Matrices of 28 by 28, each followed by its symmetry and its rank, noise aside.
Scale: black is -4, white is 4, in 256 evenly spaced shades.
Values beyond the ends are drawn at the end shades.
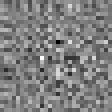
antisymmetric, rank four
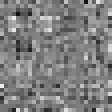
antisymmetric, rank four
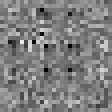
symmetric, rank four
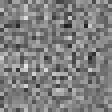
antisymmetric, rank six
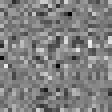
no symmetry, rank four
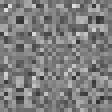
symmetric, rank five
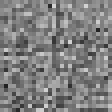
antisymmetric, rank six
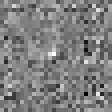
no symmetry, rank five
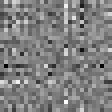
antisymmetric, rank four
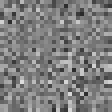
no symmetry, rank six
